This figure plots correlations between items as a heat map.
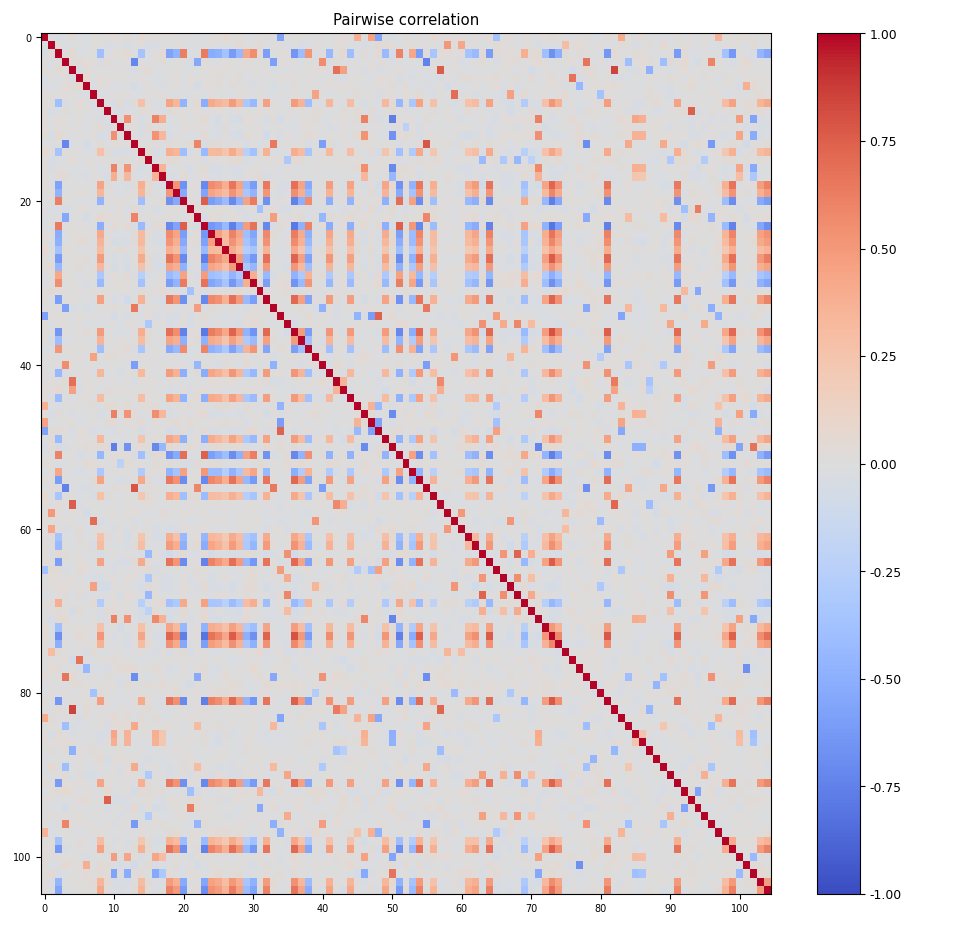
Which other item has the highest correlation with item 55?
13
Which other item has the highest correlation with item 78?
3
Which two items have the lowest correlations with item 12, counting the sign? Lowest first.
50, 102
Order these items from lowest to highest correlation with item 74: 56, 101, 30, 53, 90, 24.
30, 53, 90, 101, 56, 24
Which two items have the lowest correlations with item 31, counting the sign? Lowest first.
94, 21
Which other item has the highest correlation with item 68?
63
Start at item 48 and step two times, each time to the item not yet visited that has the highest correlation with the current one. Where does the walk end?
65
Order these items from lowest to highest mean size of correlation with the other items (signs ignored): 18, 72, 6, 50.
6, 50, 72, 18
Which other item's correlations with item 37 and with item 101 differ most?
77
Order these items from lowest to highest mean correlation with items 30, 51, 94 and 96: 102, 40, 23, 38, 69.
102, 40, 69, 38, 23
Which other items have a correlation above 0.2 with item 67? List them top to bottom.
7, 39, 59
